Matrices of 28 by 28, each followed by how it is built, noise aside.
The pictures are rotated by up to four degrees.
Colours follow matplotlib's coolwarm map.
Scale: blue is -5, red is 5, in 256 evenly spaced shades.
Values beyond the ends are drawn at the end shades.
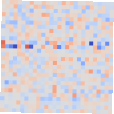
uneven rows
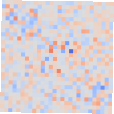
block diagonal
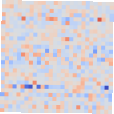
uneven rows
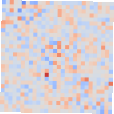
block diagonal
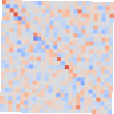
diagonal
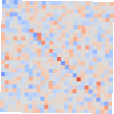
diagonal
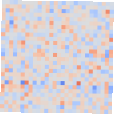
low rank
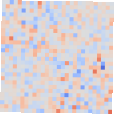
block diagonal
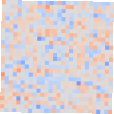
blocks
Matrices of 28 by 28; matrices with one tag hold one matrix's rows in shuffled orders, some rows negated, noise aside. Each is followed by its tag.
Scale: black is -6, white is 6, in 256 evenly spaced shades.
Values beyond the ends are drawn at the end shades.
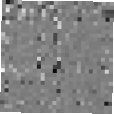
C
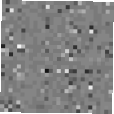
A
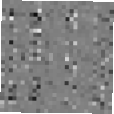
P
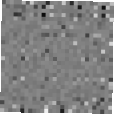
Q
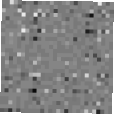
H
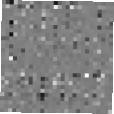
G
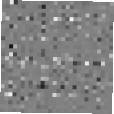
G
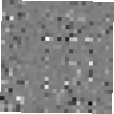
A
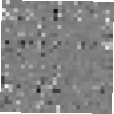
C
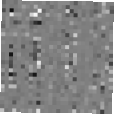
P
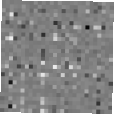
G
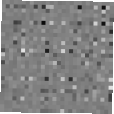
Q
